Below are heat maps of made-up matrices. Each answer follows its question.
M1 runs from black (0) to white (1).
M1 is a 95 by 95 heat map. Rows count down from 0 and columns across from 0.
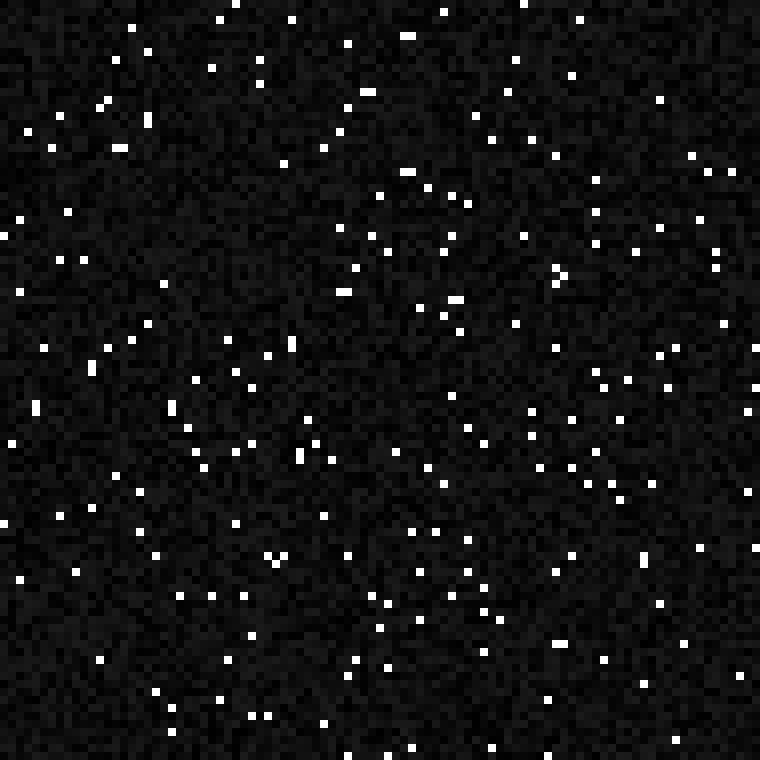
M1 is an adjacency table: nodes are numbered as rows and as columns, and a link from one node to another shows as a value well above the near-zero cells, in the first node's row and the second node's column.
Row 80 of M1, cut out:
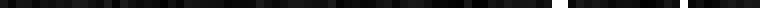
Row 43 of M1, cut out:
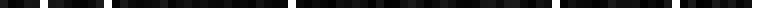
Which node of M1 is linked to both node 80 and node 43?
node 69
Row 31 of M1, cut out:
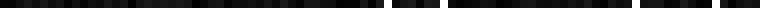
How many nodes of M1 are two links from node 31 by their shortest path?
7
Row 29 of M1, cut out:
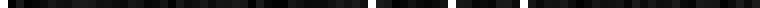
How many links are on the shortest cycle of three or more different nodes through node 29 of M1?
3
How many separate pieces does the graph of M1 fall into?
4
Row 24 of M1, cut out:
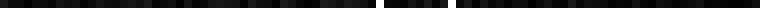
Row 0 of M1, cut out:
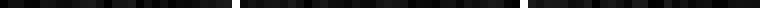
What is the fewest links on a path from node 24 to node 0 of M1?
3
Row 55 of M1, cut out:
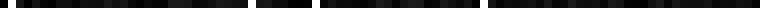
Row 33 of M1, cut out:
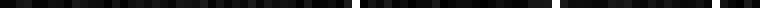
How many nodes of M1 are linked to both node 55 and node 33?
0
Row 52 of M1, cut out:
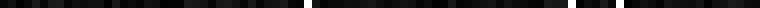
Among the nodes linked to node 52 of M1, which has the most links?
node 71
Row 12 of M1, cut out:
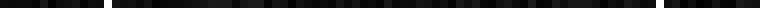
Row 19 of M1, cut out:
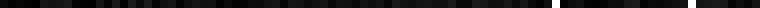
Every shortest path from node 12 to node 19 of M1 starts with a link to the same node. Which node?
node 13
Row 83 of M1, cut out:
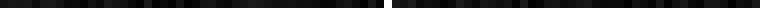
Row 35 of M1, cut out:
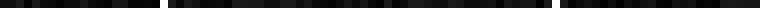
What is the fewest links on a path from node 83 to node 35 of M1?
5
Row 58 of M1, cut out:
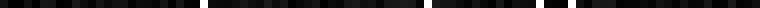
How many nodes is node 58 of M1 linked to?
4
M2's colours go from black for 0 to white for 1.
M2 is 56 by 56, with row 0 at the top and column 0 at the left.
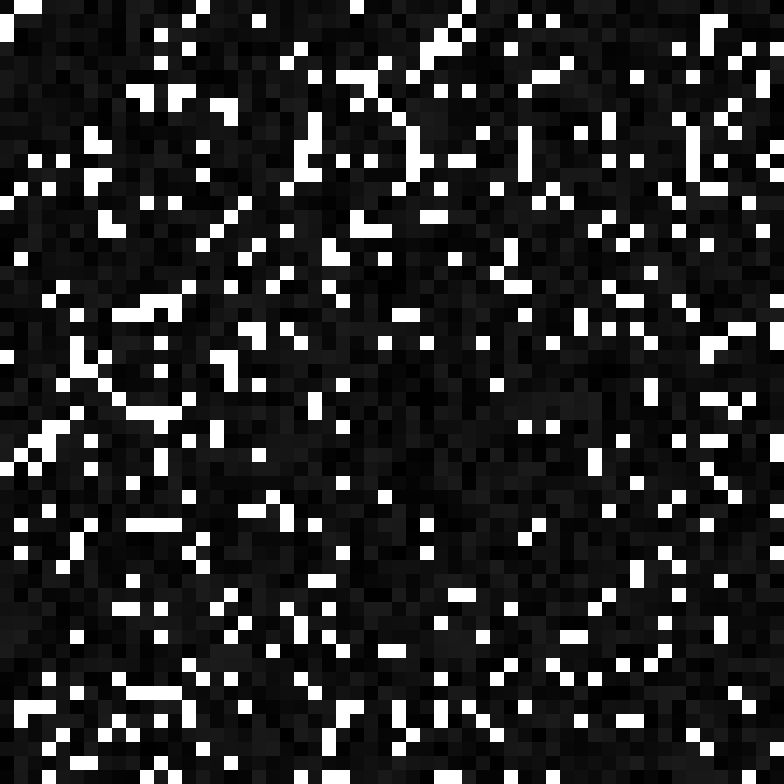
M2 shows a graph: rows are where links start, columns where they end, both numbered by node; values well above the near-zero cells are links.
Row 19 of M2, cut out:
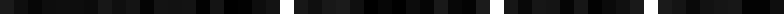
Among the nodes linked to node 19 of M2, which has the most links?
node 20
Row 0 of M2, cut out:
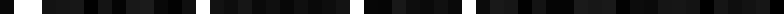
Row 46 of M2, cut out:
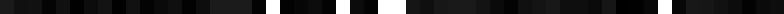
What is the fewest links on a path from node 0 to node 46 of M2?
4
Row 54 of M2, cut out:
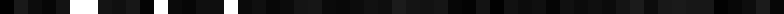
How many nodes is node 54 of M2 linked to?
4
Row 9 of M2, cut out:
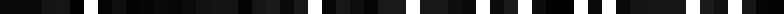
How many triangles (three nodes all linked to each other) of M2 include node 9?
7
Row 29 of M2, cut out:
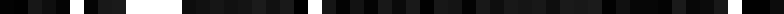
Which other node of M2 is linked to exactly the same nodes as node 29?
node 49
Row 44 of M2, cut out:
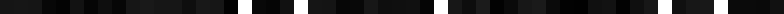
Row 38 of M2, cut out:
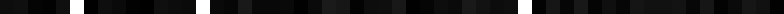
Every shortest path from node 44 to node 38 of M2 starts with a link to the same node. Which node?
node 17
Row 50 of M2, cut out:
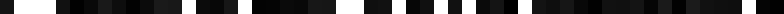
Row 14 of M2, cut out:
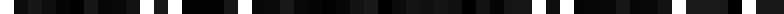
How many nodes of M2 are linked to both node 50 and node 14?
2
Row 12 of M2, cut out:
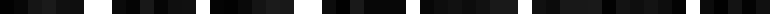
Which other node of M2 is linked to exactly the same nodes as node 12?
node 10
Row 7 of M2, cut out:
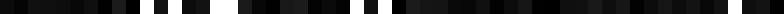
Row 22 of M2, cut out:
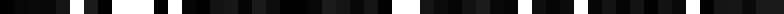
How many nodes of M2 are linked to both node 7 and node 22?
2
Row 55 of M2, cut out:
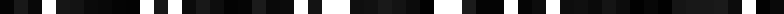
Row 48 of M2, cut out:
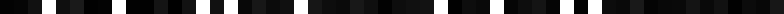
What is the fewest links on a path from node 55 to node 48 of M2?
2
